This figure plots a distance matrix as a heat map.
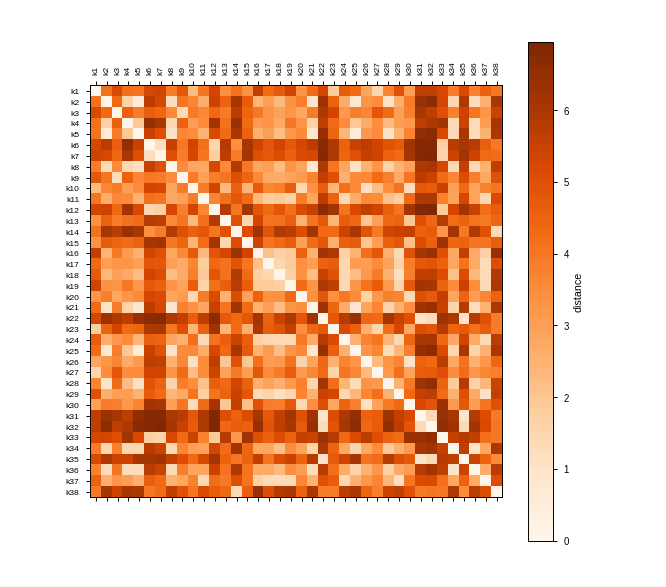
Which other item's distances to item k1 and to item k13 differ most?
k15
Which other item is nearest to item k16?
k29
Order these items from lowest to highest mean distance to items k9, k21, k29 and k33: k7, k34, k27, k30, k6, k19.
k19, k34, k7, k6, k27, k30
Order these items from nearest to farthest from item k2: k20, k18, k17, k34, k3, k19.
k34, k18, k17, k19, k20, k3
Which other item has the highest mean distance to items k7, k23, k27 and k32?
k16
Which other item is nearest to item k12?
k6
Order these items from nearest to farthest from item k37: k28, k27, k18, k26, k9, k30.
k18, k28, k9, k26, k27, k30
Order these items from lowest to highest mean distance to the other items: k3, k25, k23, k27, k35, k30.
k25, k27, k30, k3, k23, k35
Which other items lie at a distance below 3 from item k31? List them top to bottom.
k22, k32, k35
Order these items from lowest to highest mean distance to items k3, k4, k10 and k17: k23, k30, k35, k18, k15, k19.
k18, k30, k19, k15, k23, k35
